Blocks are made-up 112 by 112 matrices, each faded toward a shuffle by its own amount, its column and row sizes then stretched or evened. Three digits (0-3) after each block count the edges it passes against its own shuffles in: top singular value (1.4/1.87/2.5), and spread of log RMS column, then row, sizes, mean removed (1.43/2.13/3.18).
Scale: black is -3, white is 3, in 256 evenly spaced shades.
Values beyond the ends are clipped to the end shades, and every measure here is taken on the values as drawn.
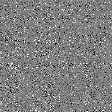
0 2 2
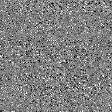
0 1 2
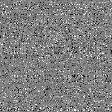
2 0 2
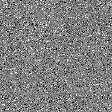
0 0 2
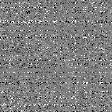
1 2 3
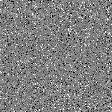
1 1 0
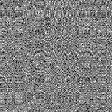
3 0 0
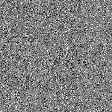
1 1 0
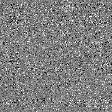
0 1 2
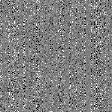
1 3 0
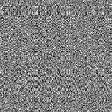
3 1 1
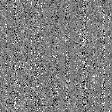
0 3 1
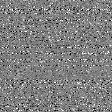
0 0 3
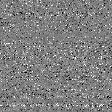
1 0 2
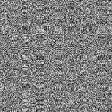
3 1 0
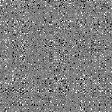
2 2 2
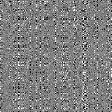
3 3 2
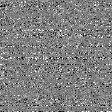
1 1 3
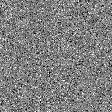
1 0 0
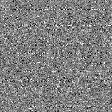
2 0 2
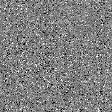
0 1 1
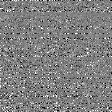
0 1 3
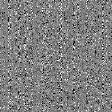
1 3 0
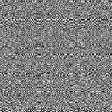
3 0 3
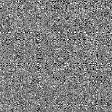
2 2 2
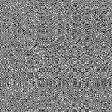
3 0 1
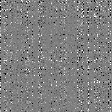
2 3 2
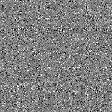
2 1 1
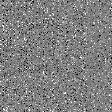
1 2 0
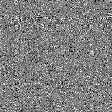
2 0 1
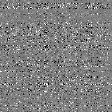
0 2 3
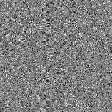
2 0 0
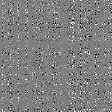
1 3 3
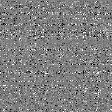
1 2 3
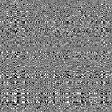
3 2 3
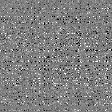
1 2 3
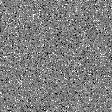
1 0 1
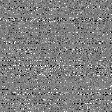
0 1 3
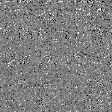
0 1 2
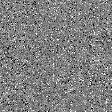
0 1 1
